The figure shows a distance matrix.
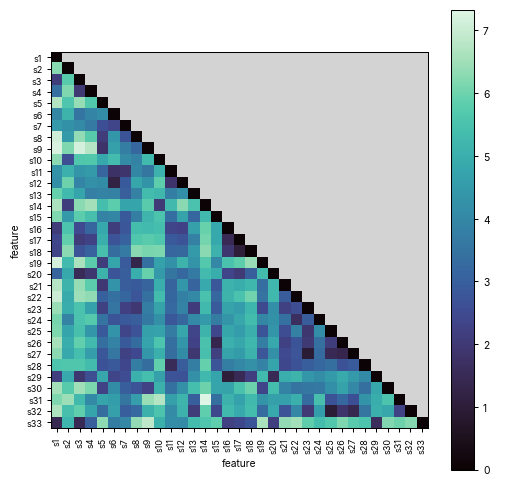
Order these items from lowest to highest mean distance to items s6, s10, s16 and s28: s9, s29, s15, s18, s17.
s29, s17, s18, s15, s9
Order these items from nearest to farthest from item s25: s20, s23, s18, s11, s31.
s23, s31, s11, s20, s18
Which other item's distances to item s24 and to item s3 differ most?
s22
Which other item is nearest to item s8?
s19
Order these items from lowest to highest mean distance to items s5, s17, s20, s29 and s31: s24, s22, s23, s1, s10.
s23, s1, s24, s22, s10
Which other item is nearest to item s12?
s6
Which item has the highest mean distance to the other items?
s14
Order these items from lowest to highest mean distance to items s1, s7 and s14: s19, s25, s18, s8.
s18, s25, s8, s19
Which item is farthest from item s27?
s1
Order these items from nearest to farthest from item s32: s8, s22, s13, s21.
s13, s21, s8, s22
